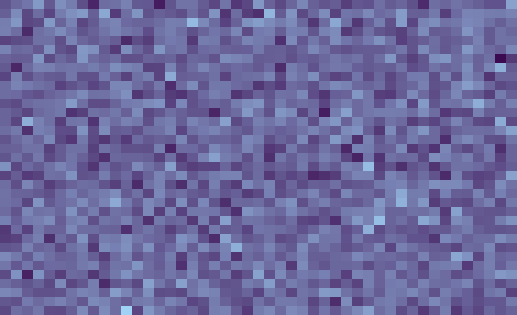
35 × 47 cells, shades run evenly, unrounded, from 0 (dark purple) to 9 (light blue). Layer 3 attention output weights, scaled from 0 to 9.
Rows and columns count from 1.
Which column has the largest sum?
34
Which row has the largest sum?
3
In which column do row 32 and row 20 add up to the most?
17
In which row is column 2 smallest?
8
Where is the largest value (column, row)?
12, 35
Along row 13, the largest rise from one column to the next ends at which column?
31
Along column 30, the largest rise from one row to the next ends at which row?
14
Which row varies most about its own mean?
2
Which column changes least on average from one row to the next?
36
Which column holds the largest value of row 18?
20
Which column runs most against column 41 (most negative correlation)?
5
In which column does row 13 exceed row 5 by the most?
26
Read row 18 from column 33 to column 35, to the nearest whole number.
1 5 2
